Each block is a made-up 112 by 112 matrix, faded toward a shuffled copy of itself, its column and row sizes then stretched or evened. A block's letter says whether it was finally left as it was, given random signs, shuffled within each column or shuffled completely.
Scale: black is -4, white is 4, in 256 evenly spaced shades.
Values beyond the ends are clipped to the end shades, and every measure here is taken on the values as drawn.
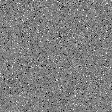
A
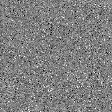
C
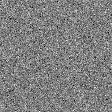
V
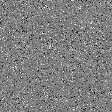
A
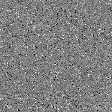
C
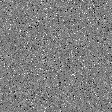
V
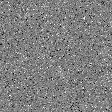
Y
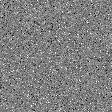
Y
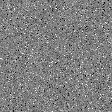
V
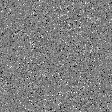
V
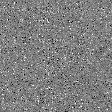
A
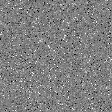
C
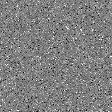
A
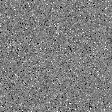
A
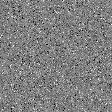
V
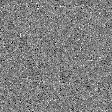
A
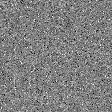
Y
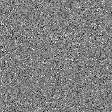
C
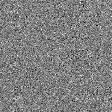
C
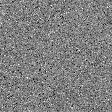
Y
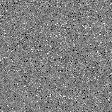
A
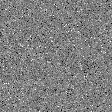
Y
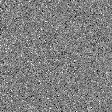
C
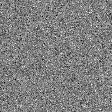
V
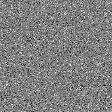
A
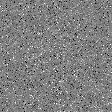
V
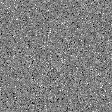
V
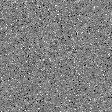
V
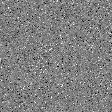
V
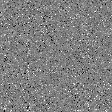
A
